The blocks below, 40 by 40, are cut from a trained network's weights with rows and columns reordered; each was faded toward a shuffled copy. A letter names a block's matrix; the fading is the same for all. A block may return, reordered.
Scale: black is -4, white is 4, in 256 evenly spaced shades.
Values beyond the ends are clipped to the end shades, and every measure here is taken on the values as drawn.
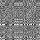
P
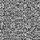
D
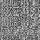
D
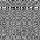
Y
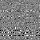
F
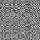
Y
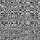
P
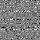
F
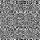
P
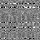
F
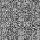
D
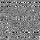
F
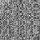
D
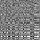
P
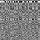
Y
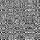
P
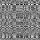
Y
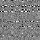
F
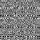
P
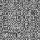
D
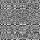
Y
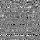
F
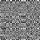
Y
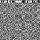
Y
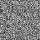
D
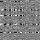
F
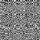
P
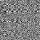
P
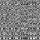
Y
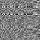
P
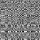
Y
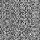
D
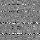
F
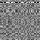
Y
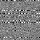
F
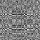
Y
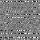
F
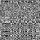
P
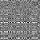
P
